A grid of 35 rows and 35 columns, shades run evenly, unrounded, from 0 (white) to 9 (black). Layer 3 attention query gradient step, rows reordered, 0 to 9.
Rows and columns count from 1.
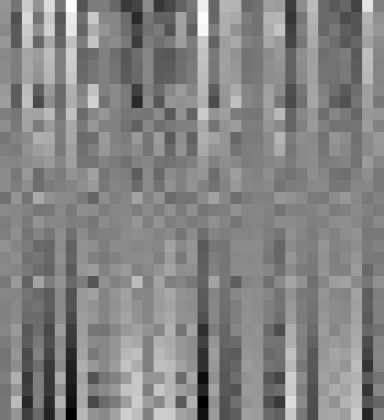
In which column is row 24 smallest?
13
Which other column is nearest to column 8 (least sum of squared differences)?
30
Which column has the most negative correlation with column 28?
9
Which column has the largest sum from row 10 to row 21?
16
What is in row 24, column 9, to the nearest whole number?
6
